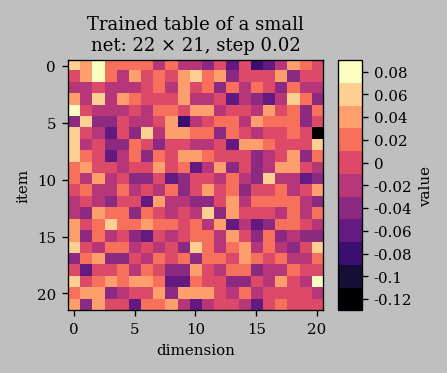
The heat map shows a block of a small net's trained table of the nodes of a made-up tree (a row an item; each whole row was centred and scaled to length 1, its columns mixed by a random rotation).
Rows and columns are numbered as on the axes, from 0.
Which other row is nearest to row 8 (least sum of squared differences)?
4
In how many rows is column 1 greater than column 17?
6
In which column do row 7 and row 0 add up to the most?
0
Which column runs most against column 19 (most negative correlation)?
16
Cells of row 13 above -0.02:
13
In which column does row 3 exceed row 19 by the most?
9
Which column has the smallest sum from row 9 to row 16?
15
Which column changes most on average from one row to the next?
20
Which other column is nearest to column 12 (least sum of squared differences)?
17
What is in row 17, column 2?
0.04
